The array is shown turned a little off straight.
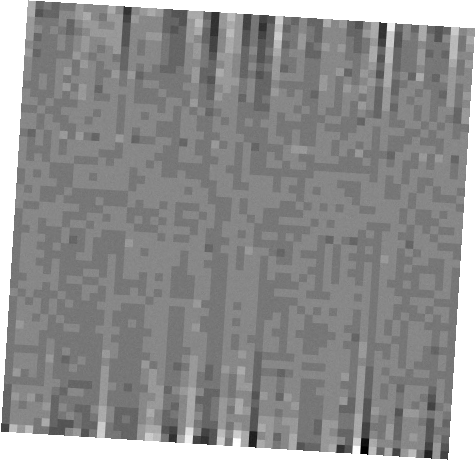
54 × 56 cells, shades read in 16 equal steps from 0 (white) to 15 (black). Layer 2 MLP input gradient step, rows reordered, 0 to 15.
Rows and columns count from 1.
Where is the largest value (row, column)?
54, 46
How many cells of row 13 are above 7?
27
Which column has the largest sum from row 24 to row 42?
26
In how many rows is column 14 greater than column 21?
7
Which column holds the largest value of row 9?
24
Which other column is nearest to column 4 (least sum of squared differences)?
2
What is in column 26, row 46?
9
